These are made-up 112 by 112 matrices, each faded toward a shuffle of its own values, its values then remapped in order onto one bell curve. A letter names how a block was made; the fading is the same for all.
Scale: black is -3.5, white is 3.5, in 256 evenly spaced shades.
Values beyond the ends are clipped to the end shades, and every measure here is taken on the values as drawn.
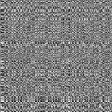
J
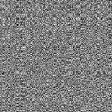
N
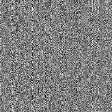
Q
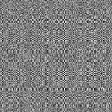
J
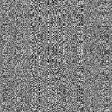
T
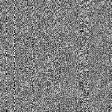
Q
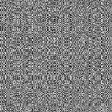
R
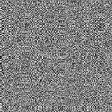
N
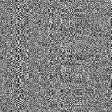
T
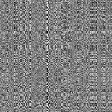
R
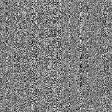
Q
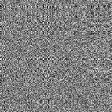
N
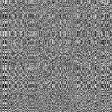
R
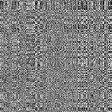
R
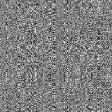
T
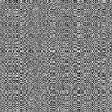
J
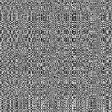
R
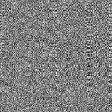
N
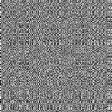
R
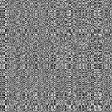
J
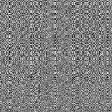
R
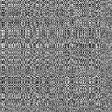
J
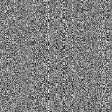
Q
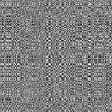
J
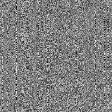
Q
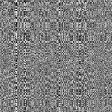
R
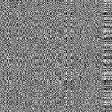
R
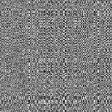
R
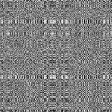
J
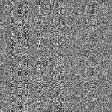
T
